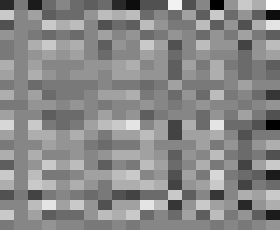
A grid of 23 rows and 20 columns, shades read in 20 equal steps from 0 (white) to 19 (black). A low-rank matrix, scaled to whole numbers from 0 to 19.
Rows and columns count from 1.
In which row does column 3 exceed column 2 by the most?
1
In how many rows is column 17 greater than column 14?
12
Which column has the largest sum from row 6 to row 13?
20
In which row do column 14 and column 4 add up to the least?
21
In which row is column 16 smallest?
13
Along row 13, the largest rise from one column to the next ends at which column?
17
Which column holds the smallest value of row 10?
16
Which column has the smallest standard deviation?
2
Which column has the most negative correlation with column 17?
8
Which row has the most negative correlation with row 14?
9
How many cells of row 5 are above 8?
8
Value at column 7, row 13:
7
